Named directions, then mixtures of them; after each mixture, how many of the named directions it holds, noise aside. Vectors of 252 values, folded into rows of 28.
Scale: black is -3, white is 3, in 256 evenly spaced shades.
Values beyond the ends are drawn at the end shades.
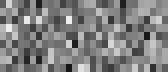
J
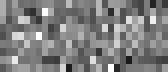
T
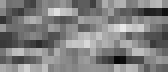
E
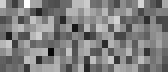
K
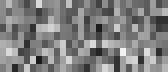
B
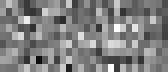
four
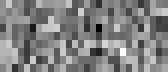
one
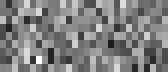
two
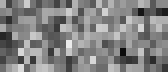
four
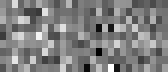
two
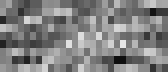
two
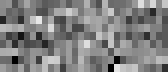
four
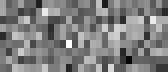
four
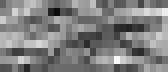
one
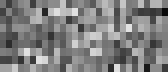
four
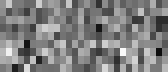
one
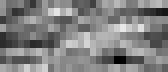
one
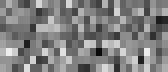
one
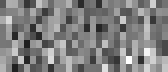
three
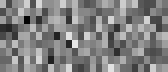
one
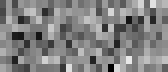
one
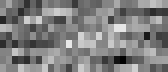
two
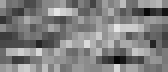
one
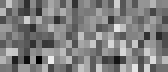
three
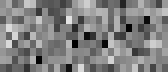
three
